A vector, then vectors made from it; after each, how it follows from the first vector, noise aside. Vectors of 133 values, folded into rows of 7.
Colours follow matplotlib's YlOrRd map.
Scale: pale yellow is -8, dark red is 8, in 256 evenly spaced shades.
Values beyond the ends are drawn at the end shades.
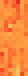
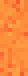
shrunk.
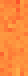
shrunk.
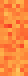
sign-scrambled.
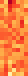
reversed, negated, scaled up.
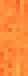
shrunk.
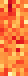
reversed, negated, scaled up.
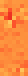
wrapped around, negated, partly zeroed.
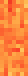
reversed, negated.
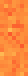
negated, partly zeroed.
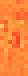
wrapped around, negated, partly zeroed.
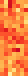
reversed, negated, scaled up.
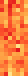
reversed, negated, scaled up.
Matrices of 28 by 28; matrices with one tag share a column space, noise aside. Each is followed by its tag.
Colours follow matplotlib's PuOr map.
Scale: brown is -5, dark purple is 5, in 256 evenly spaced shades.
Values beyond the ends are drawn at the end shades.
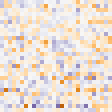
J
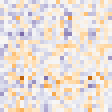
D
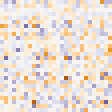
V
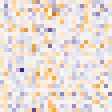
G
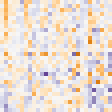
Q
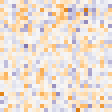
G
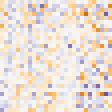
G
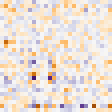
J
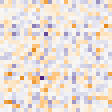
V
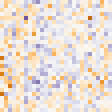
D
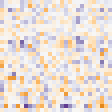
J
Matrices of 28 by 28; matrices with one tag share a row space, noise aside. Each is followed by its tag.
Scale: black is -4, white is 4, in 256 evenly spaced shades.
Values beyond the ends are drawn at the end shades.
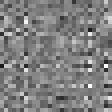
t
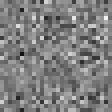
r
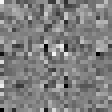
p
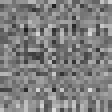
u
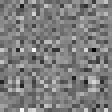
r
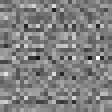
u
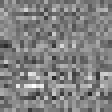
u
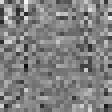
t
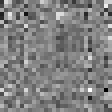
t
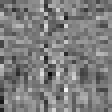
p
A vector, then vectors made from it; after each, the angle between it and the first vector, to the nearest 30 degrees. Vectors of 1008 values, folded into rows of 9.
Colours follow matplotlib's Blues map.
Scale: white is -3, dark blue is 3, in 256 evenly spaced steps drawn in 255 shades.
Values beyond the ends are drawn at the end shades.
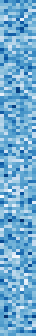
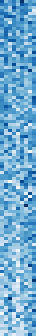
90 degrees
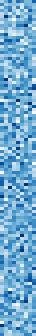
90 degrees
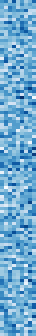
60 degrees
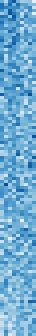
120 degrees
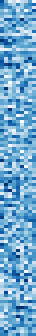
120 degrees
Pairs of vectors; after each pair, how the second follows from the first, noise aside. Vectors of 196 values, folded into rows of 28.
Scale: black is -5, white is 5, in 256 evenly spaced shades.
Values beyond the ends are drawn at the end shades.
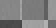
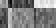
reversed, negated, scaled up.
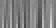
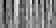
reversed, negated, scaled up.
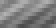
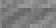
wrapped around, negated, shrunk.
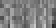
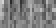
reversed, negated.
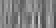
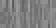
wrapped around, negated, shrunk.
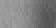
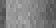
wrapped around.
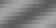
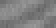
wrapped around, negated, shrunk.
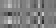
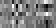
reversed, negated, scaled up.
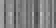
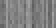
wrapped around, negated, shrunk.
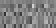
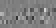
wrapped around, partly zeroed.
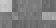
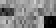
reversed, negated, scaled up.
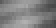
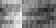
wrapped around, negated, scaled up.
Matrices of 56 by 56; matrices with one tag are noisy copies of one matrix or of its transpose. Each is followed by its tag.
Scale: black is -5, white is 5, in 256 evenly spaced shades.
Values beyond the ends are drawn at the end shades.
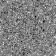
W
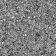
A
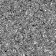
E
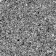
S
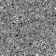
W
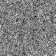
W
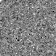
S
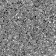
W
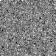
S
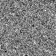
E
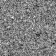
A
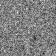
A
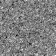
W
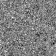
A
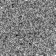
W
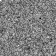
S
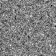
E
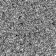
W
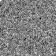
S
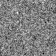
A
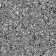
A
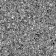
A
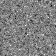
E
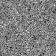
A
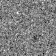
A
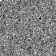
S
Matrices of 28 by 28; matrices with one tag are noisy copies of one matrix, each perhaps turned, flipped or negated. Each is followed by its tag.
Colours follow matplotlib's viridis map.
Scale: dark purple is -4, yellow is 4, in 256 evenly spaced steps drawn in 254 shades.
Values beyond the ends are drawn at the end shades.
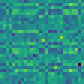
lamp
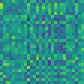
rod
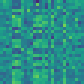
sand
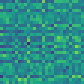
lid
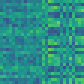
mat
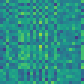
rod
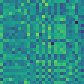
rod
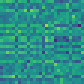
lid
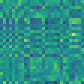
rod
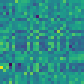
sand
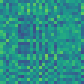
rod
